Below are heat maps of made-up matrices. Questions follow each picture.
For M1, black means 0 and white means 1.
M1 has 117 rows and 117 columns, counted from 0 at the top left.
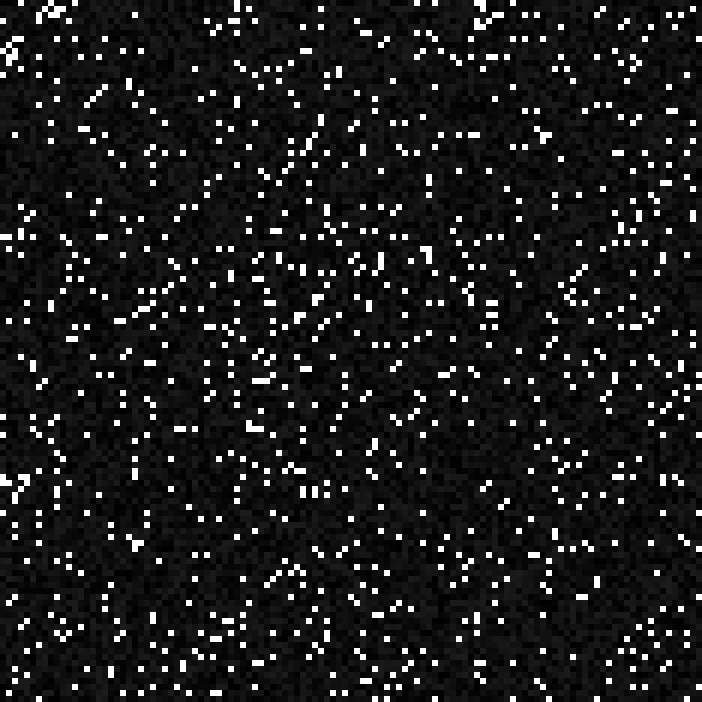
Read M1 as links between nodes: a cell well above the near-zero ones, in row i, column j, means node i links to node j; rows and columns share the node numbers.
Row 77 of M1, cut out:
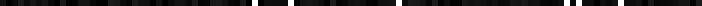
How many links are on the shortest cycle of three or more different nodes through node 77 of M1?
4
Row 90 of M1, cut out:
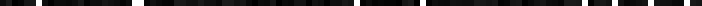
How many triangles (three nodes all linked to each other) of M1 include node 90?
2
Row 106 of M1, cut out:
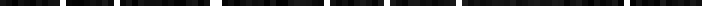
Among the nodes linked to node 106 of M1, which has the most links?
node 54
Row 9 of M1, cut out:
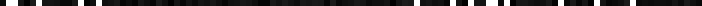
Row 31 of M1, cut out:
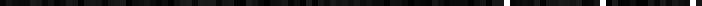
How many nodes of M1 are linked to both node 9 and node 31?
1
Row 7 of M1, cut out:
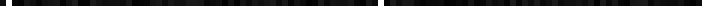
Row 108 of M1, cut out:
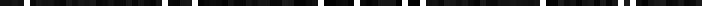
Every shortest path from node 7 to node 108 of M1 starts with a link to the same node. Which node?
node 1
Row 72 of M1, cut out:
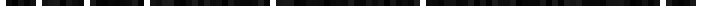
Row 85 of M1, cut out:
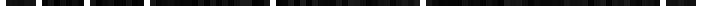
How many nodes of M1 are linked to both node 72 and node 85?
8
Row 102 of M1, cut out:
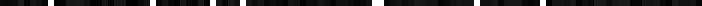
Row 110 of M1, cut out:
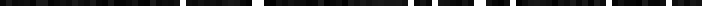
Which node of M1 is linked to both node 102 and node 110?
node 79
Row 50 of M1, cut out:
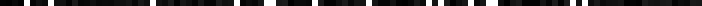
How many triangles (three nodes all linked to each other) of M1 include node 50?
8
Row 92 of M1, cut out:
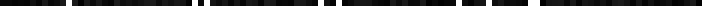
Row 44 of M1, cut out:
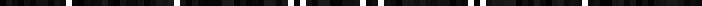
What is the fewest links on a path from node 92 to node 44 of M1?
2
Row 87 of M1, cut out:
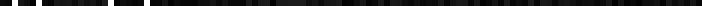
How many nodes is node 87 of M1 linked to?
4
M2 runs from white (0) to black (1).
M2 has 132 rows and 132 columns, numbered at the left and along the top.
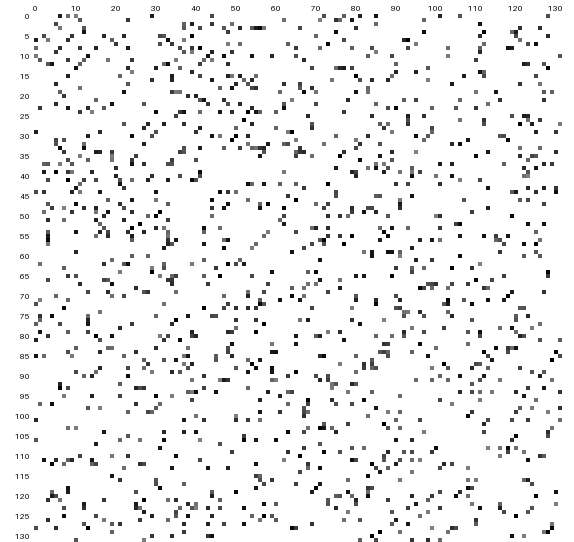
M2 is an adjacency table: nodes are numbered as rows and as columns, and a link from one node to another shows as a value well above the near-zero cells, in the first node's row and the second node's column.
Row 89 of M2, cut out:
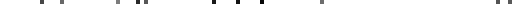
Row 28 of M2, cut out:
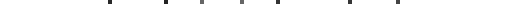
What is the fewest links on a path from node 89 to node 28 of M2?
3
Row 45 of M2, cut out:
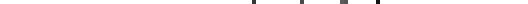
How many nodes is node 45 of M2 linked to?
5
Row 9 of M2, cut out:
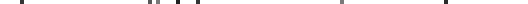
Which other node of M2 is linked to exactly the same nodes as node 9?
node 2
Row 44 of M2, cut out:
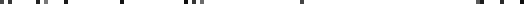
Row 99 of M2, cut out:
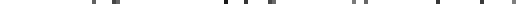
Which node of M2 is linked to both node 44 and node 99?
node 120
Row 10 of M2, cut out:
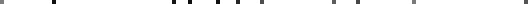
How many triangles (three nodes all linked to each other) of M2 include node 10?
3
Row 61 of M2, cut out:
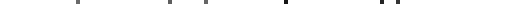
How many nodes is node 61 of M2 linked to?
6
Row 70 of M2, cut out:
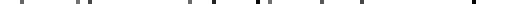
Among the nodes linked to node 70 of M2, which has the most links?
node 80
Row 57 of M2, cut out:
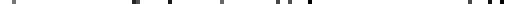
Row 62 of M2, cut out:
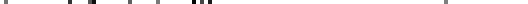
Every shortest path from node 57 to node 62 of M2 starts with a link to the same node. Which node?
node 72
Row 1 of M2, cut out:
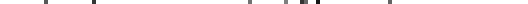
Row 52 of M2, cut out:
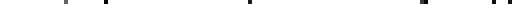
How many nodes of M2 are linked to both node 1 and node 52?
1
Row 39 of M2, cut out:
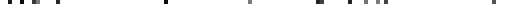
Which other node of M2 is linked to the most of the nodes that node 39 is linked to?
node 111
